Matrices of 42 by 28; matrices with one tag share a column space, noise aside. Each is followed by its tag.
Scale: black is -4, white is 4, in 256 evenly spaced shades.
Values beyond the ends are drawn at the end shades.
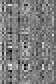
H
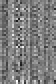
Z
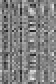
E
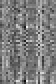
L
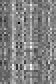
H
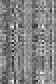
L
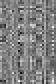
L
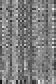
Z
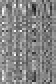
E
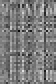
E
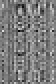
E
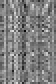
E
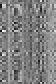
E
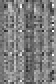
E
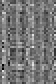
H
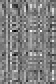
E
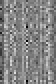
L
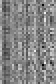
H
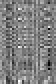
Z
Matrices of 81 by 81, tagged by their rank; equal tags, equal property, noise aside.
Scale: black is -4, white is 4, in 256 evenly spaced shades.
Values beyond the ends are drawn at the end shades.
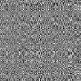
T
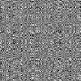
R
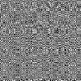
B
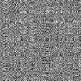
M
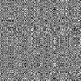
T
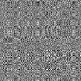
T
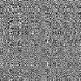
R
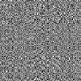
M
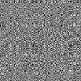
B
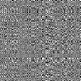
T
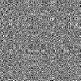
R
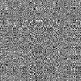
M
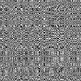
T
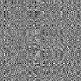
T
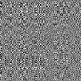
T
